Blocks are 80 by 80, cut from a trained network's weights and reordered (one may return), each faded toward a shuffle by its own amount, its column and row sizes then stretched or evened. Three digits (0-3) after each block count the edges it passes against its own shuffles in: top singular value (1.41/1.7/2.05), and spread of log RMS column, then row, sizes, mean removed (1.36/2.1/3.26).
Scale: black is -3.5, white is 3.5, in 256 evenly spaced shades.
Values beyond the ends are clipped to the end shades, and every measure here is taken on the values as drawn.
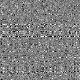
3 1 2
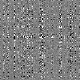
2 3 2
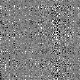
0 3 2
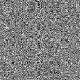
3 2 0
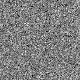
0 0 1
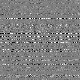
3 0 3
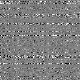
2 1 3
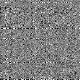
2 1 2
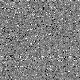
1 0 1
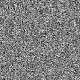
1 0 0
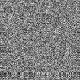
3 0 1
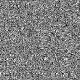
2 0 1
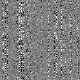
2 3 0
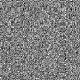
3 1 0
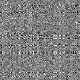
3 1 2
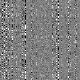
3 3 0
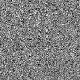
1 1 1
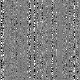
2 3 0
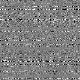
1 1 3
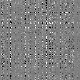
3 3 2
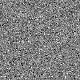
0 0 1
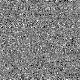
1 0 2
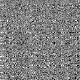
2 1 2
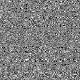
1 0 2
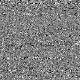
0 0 2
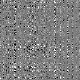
1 3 2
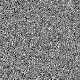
1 1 0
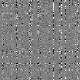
3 3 2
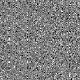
2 2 0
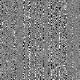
0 3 1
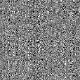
1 2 1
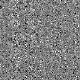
0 2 1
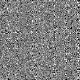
1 2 1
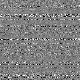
1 0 3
